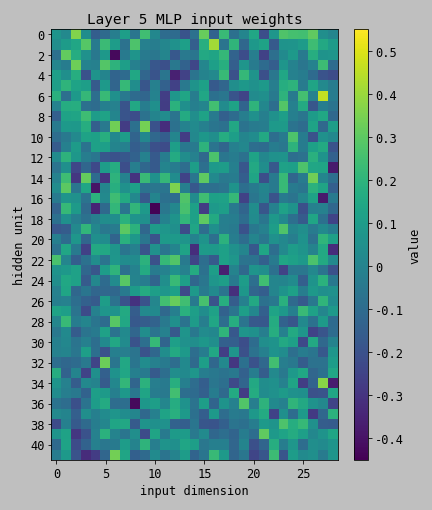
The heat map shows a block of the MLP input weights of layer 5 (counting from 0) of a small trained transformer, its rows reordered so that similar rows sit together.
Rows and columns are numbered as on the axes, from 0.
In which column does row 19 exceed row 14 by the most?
8
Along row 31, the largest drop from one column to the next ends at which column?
17
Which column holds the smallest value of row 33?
3
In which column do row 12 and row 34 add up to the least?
28
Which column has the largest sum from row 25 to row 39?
12
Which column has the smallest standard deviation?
0
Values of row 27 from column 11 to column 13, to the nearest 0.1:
-0.1 0 0.2
